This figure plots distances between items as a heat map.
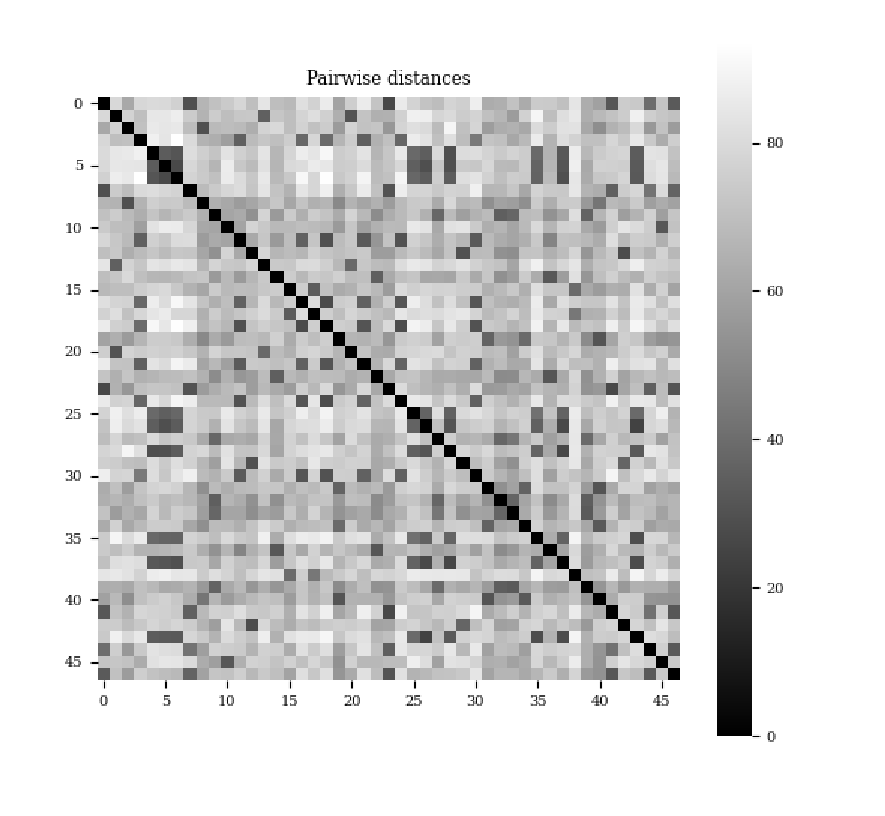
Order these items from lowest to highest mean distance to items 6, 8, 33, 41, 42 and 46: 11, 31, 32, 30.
32, 31, 11, 30
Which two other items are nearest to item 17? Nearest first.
15, 38
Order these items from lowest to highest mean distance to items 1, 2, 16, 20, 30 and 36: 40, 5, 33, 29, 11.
11, 33, 40, 29, 5
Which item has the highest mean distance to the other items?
38
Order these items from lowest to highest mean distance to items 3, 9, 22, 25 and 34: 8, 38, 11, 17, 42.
11, 8, 42, 17, 38
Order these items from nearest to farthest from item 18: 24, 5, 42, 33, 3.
24, 3, 33, 42, 5
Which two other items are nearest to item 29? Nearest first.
12, 42
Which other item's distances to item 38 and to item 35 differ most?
43
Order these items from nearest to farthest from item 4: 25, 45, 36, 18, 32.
25, 36, 32, 45, 18
